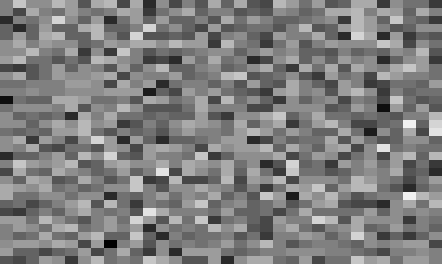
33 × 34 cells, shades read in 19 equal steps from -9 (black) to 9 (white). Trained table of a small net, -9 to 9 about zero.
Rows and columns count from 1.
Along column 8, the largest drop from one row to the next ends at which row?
19
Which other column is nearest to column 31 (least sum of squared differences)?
5
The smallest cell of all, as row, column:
31, 9
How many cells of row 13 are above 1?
8
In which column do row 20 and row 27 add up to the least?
1
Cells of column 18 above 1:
10
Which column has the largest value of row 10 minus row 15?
18
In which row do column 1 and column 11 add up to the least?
13
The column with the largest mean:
28
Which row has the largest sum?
6
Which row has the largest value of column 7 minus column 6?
15
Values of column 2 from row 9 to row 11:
-5 3 -1
